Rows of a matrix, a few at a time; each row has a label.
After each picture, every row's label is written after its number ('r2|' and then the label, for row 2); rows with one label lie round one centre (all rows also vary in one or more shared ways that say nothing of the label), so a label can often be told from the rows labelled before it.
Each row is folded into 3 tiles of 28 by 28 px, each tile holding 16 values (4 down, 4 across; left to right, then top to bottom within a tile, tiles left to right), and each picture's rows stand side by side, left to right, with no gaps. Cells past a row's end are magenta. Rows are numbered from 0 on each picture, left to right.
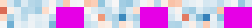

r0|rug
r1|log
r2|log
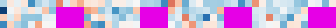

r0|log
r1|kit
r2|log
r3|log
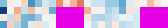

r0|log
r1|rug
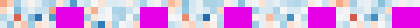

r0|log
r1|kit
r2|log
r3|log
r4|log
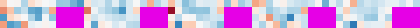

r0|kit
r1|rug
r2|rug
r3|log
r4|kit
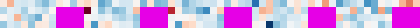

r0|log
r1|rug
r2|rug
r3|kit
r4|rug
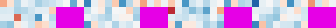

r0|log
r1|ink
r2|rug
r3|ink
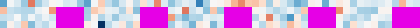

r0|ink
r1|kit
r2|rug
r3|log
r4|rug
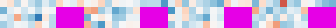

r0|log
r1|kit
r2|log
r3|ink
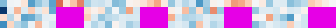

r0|log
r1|rug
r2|rug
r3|log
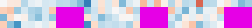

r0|kit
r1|ink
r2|ink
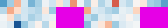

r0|kit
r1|ink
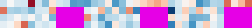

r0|ink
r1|rug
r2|log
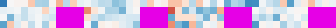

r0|ink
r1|rug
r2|kit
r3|ink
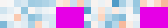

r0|log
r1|log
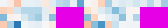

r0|kit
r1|kit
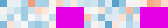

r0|ink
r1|rug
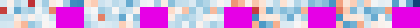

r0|ink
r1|log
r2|rug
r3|kit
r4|kit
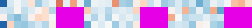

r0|ink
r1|ink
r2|rug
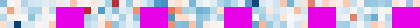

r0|kit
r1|ink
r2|kit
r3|ink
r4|log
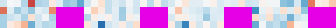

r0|ink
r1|kit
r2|kit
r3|log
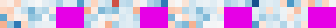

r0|kit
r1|ink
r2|kit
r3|ink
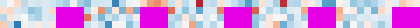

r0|kit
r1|rug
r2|ink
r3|ink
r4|rug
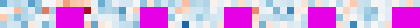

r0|rug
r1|rug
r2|kit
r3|rug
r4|kit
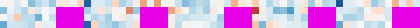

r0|log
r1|ink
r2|rug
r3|rug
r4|ink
